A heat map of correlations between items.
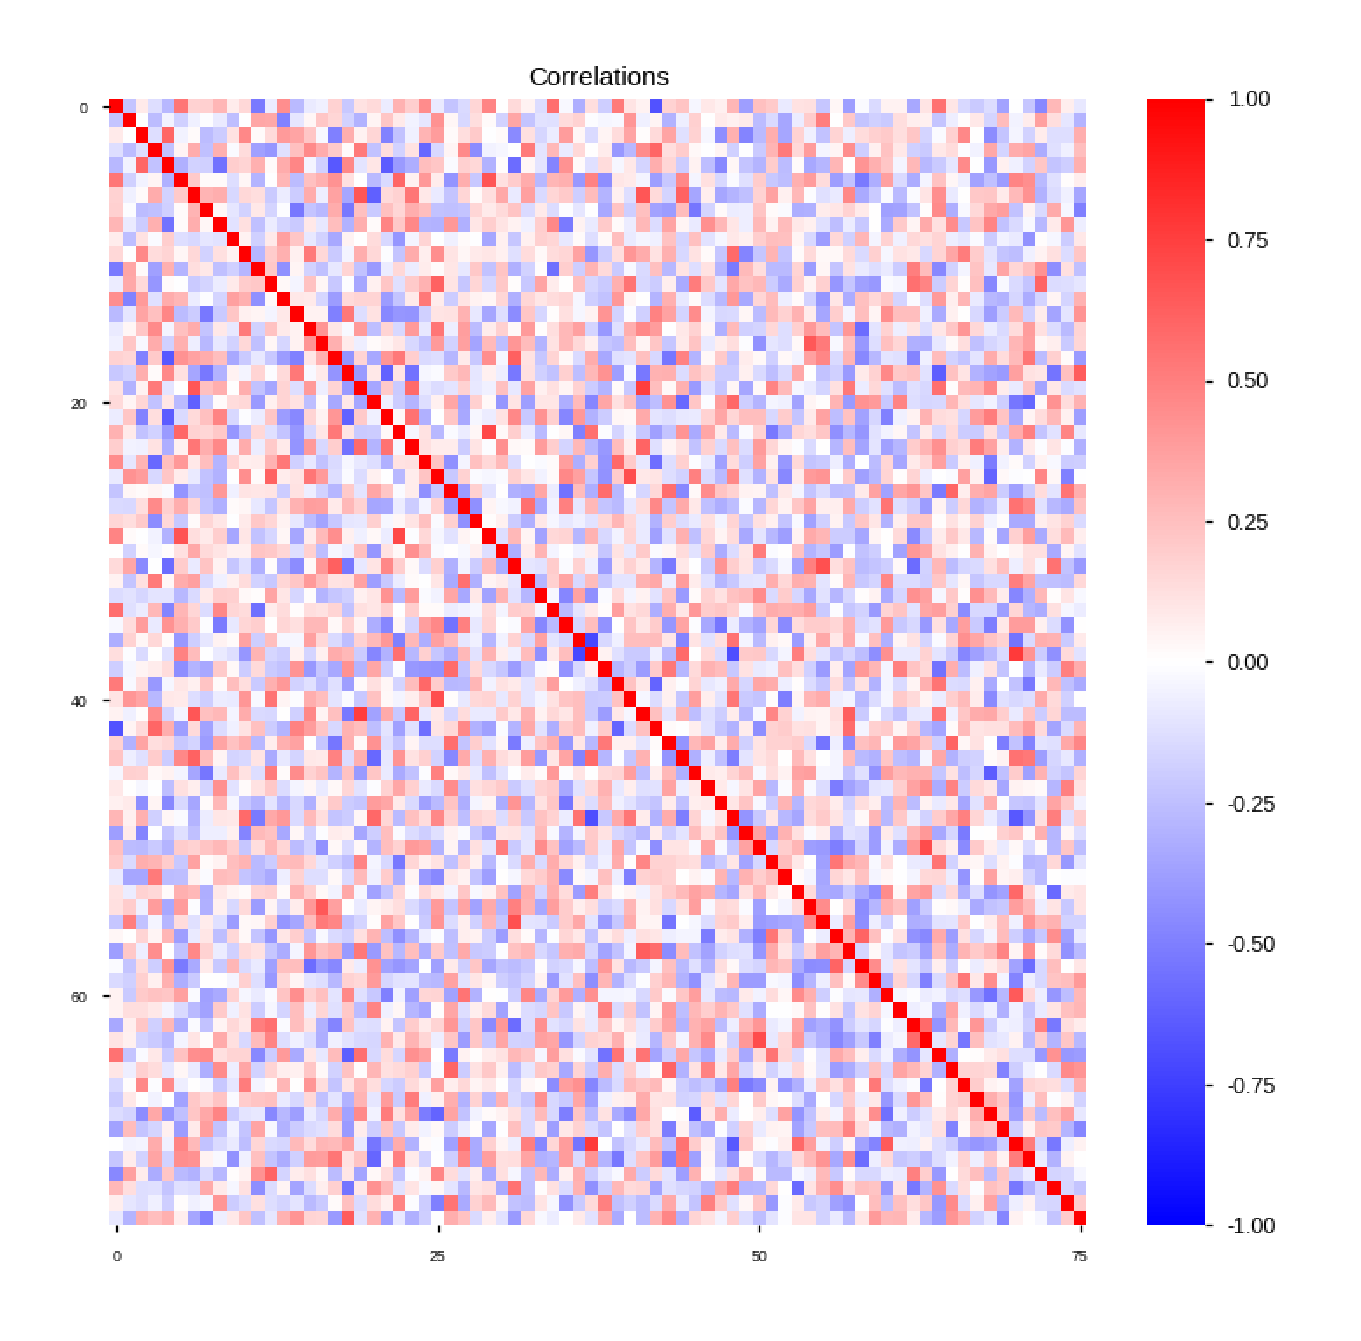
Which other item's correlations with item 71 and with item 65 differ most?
43
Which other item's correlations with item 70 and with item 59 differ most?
37
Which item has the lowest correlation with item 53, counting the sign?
73
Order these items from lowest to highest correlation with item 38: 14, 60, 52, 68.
60, 68, 52, 14
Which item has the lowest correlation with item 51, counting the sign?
22
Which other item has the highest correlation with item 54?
16
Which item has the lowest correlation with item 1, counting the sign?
13
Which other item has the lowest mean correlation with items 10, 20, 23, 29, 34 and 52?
11
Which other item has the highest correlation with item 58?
56
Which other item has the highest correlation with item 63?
50
